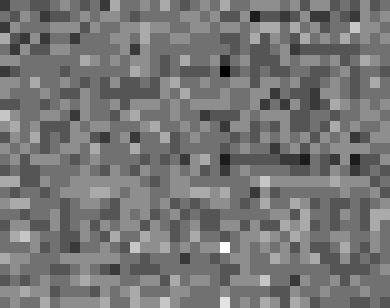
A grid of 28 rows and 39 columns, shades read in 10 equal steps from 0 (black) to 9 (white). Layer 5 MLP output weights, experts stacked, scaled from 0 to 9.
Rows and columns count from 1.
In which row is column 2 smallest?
5
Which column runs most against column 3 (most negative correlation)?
18
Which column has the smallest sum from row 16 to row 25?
37
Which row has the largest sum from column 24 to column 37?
17
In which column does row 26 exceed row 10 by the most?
27
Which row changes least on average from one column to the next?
25
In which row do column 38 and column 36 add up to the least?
15
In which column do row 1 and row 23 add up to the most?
23
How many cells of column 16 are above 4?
8
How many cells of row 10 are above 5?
1
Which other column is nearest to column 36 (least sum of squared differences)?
24
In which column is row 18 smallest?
26
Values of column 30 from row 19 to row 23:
6 3 5 6 3
